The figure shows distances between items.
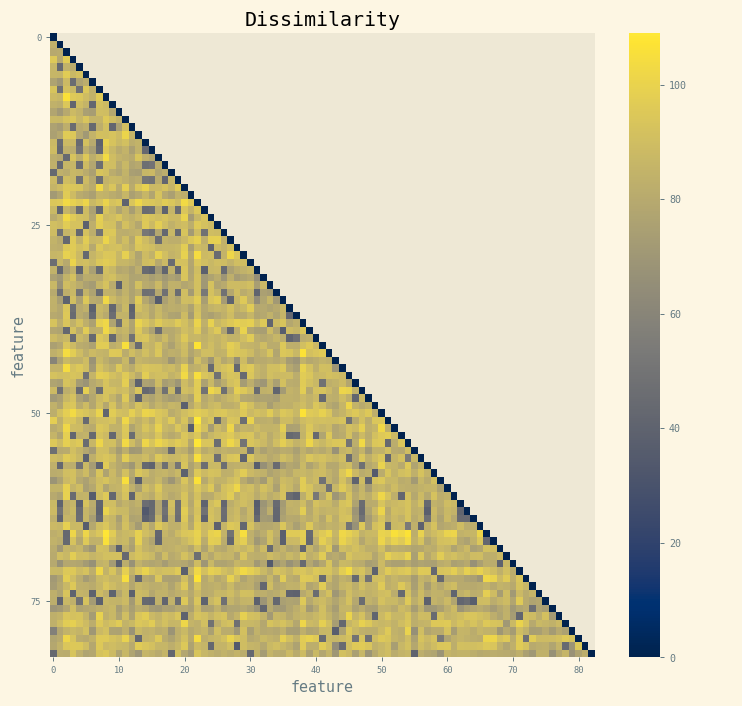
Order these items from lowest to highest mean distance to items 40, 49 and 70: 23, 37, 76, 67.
37, 76, 23, 67
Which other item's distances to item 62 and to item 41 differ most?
7
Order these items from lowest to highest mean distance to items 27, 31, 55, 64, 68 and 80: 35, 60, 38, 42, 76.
35, 76, 38, 60, 42
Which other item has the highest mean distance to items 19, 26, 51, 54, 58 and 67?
22
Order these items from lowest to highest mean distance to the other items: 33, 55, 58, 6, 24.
6, 55, 33, 58, 24
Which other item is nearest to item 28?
81
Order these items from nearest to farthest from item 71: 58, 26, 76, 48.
58, 76, 48, 26
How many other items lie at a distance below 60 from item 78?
4
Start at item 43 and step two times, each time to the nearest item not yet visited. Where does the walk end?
0
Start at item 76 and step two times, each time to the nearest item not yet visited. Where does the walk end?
73
